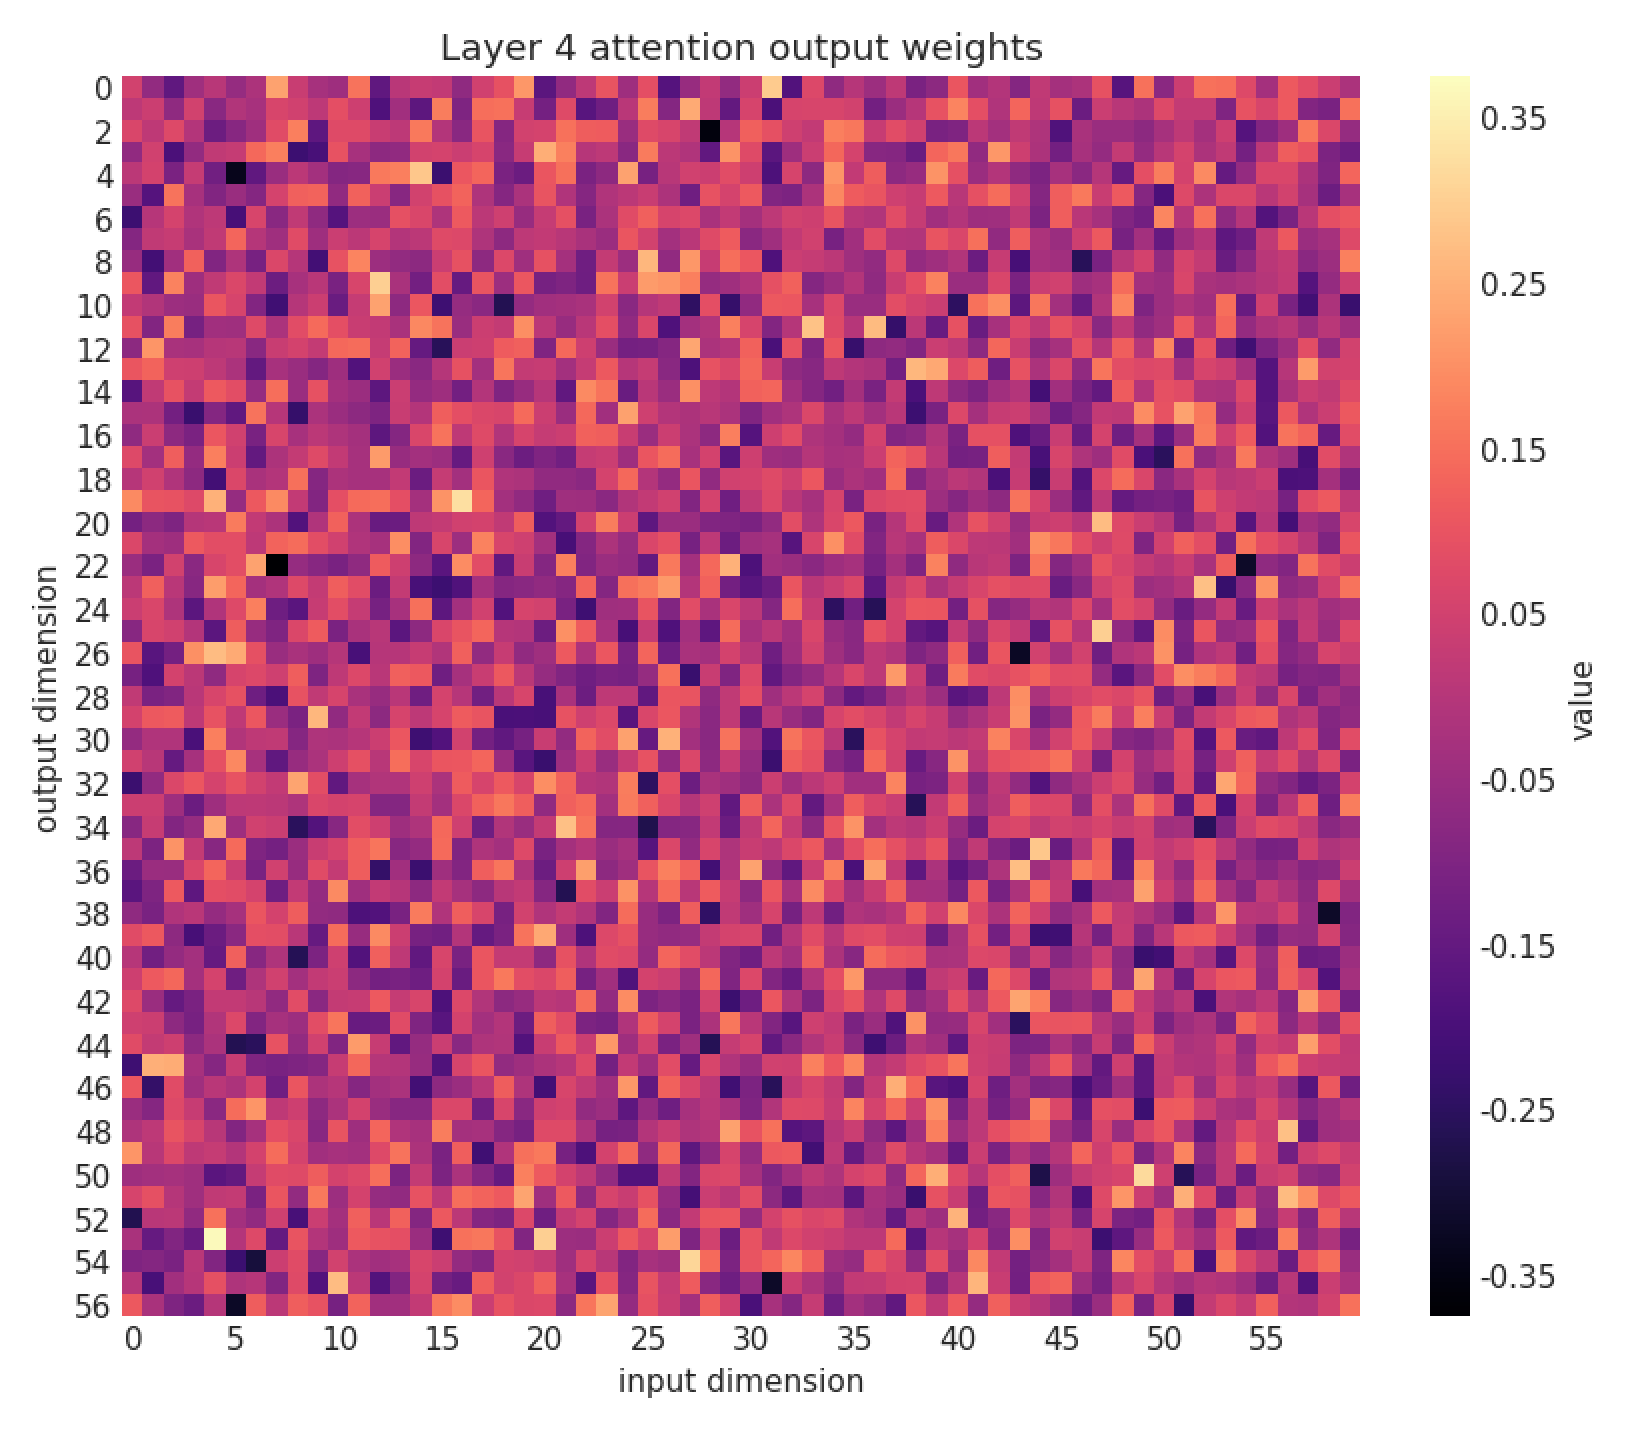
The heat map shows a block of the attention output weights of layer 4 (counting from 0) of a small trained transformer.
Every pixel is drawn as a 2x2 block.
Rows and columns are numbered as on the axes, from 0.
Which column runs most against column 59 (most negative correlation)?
53
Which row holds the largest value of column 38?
13
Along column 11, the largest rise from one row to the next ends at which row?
44
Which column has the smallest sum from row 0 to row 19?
46
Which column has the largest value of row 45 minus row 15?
2
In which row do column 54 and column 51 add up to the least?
50
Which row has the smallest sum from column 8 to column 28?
10
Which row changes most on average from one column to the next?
36
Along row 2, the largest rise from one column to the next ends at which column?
29
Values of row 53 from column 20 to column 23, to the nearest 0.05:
0.3 -0.05 -0.05 0.05
